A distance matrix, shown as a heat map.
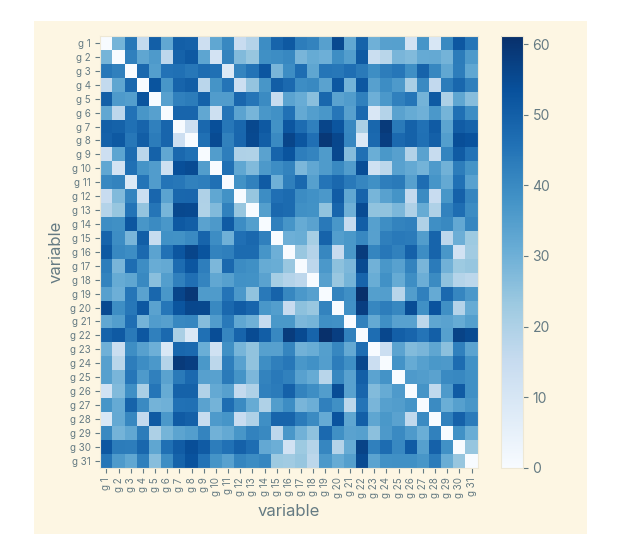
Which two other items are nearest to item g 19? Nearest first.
g 25, g 13
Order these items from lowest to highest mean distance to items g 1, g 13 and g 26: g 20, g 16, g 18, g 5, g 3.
g 18, g 3, g 5, g 16, g 20
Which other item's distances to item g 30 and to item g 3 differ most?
g 11
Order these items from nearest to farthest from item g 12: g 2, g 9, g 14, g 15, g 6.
g 9, g 2, g 6, g 14, g 15
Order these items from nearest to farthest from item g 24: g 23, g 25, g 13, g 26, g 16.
g 23, g 13, g 26, g 25, g 16
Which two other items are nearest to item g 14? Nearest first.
g 21, g 27
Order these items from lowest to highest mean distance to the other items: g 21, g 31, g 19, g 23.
g 23, g 21, g 31, g 19
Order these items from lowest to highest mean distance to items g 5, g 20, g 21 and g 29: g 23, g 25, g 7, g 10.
g 23, g 10, g 25, g 7
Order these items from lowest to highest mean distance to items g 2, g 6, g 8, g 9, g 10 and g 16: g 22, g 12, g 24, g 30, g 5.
g 24, g 12, g 5, g 30, g 22
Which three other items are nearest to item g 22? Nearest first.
g 8, g 7, g 29
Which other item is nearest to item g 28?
g 1
